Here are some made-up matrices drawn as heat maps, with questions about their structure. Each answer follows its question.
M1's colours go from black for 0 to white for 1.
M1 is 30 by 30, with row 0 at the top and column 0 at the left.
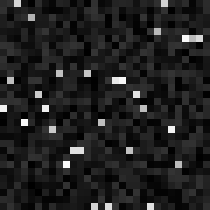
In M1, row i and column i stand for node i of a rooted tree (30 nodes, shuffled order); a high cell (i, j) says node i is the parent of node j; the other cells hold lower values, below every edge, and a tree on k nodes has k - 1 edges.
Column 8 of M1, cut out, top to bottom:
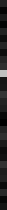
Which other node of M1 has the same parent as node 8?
12
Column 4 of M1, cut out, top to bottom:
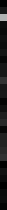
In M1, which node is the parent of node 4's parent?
0
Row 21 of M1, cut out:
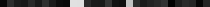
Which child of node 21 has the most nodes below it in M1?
11
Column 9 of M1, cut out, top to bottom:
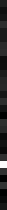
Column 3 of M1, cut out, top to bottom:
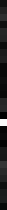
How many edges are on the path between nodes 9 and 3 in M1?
8
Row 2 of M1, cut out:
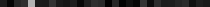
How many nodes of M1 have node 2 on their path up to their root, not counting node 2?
2
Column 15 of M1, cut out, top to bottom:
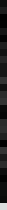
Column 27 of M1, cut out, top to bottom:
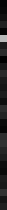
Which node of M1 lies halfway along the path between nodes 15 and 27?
13
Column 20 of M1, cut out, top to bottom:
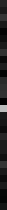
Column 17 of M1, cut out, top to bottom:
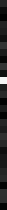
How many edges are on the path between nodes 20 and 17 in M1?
5
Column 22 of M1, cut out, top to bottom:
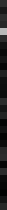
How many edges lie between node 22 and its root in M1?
5
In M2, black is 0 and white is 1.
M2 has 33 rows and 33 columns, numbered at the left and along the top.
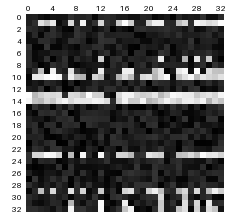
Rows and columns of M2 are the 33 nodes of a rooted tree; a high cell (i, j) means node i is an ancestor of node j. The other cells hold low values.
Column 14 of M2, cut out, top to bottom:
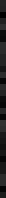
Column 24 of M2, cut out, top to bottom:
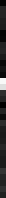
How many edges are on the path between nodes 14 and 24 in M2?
2
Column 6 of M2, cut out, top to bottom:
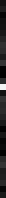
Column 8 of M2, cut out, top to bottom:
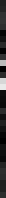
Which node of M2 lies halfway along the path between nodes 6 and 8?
13
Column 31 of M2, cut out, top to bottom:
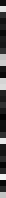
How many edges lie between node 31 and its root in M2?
8
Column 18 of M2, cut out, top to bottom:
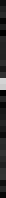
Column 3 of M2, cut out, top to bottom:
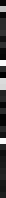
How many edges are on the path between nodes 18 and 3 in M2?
5
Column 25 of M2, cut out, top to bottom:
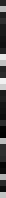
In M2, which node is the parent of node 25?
32
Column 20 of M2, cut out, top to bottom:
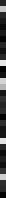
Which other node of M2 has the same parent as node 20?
9
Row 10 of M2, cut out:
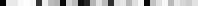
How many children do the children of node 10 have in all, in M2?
3
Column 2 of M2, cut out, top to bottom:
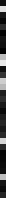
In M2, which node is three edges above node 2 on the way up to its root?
1
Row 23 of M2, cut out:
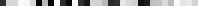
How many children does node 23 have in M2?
3
